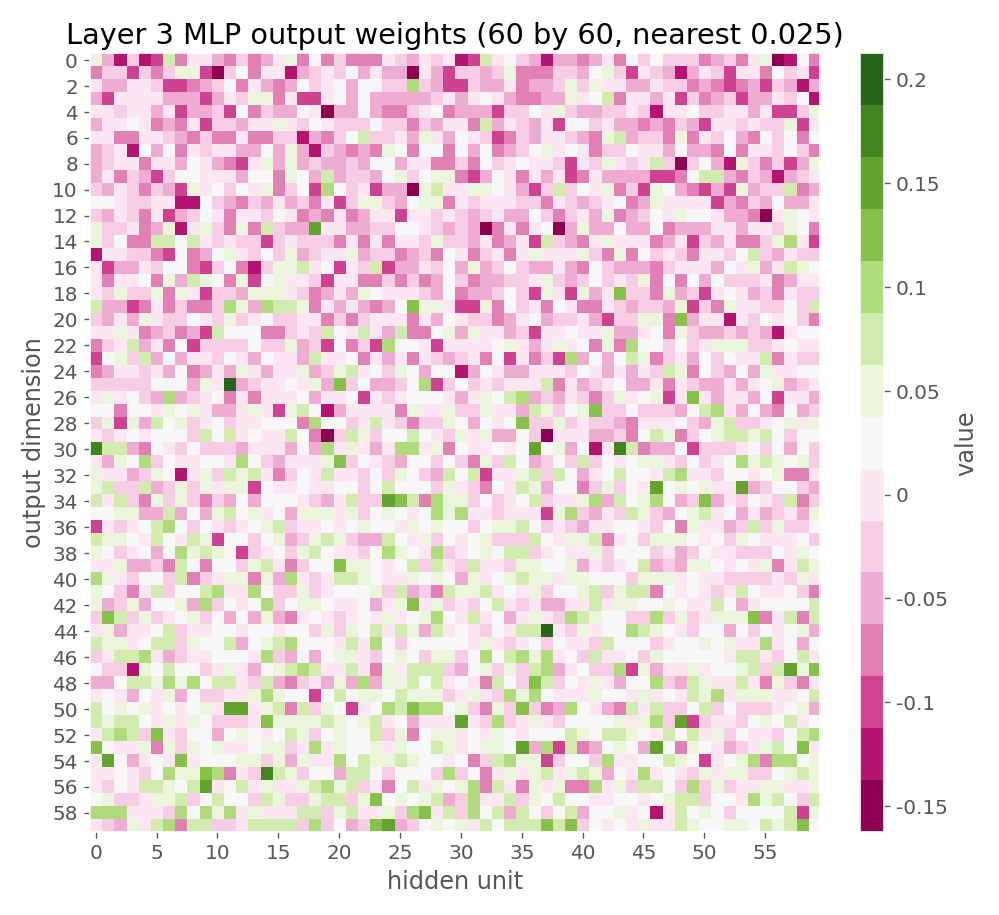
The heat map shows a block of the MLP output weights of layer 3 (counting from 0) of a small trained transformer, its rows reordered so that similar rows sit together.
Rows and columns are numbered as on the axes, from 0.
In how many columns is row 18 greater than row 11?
27
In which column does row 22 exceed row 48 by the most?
16
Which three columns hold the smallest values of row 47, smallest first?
3, 44, 23
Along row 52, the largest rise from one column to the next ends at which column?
5
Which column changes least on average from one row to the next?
15
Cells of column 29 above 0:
29
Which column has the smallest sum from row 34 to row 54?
38
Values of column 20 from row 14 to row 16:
-0.075 0 -0.1
